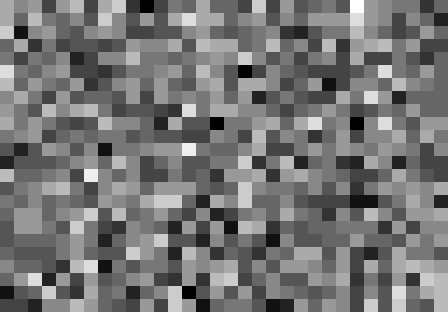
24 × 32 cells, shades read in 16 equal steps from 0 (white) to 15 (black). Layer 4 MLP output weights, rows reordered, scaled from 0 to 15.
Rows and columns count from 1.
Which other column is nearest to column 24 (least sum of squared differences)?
17
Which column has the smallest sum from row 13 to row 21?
18
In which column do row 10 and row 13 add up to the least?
28
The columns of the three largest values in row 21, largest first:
8, 5, 26
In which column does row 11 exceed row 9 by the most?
14
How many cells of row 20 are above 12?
2
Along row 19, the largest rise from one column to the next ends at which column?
13
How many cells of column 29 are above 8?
7
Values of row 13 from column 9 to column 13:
4 7 11 9 7
